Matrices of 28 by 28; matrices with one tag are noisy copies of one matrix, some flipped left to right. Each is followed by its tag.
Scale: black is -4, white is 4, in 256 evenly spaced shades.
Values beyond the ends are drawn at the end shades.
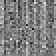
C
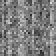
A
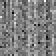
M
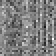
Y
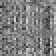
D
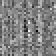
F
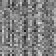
F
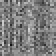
Y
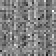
M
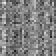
A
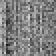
D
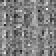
A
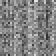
M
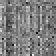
D
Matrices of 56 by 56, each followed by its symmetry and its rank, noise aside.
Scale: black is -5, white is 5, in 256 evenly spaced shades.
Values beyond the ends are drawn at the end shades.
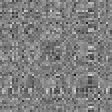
symmetric, rank four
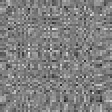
symmetric, rank four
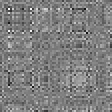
symmetric, rank five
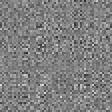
no symmetry, rank five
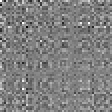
symmetric, rank four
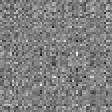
no symmetry, rank five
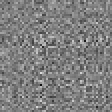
symmetric, rank four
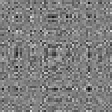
symmetric, rank four
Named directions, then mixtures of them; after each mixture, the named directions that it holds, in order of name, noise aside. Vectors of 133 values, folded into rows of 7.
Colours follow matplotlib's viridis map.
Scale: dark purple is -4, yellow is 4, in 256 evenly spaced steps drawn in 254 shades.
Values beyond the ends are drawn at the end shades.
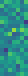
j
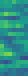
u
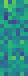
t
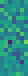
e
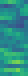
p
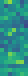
j, p.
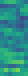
p.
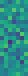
e.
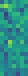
e, p, t.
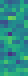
j, u.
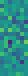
e.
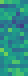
e, p.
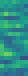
u.
